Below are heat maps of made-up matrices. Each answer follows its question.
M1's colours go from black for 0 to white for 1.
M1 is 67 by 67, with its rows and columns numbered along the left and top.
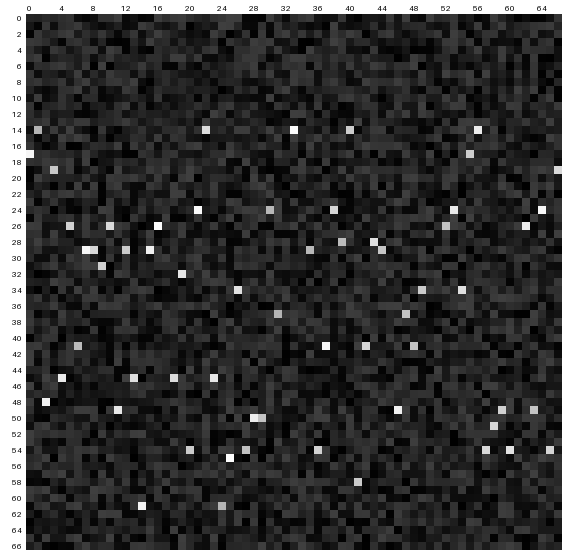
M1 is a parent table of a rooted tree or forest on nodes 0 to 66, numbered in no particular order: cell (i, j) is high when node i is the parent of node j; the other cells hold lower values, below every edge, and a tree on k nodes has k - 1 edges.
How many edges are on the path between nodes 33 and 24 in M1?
3
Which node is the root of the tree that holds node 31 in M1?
51
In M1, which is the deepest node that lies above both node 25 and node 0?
17
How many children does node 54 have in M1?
6
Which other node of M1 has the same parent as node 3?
66
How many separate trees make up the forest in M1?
7
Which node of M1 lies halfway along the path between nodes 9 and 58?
37
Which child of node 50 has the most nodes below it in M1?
29
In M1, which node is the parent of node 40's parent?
61
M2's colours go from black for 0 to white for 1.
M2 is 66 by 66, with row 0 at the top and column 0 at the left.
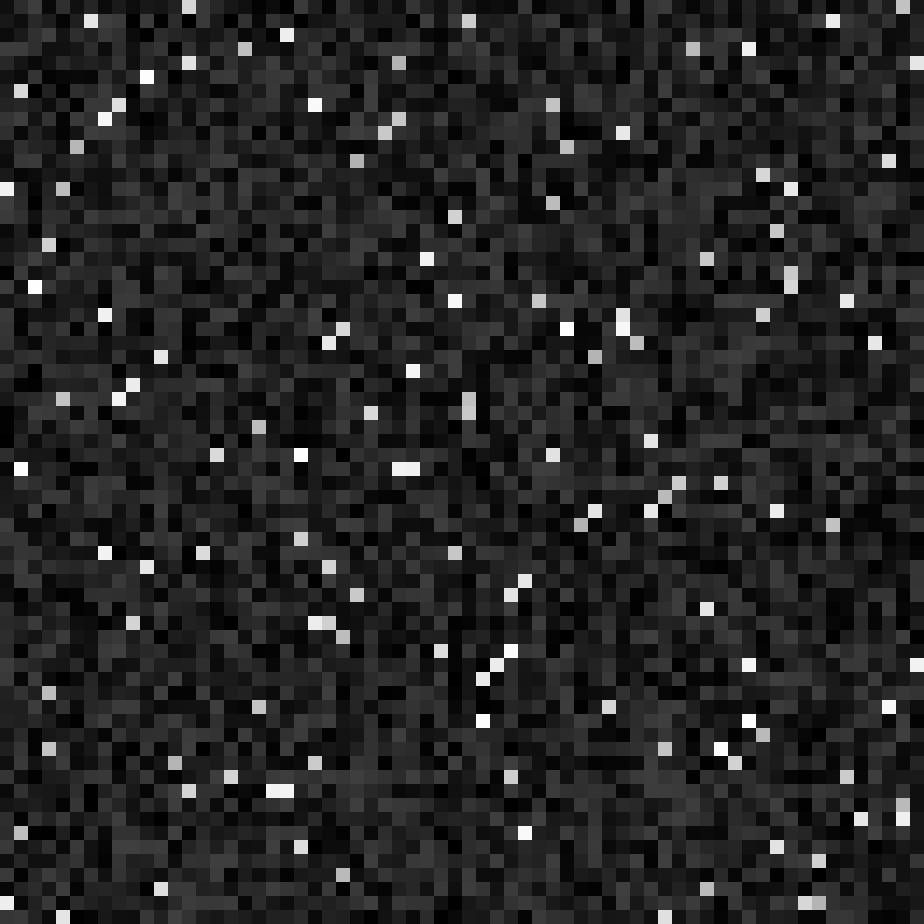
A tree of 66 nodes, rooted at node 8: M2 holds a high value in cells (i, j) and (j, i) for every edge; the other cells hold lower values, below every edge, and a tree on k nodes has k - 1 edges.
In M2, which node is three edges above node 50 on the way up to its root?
25
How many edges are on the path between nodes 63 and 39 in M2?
9
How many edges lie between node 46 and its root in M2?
8
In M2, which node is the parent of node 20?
56
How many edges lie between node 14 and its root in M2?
3
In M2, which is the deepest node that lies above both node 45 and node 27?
44
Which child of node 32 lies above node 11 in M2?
21
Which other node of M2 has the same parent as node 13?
65
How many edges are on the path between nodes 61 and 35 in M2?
8
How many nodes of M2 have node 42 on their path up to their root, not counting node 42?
7
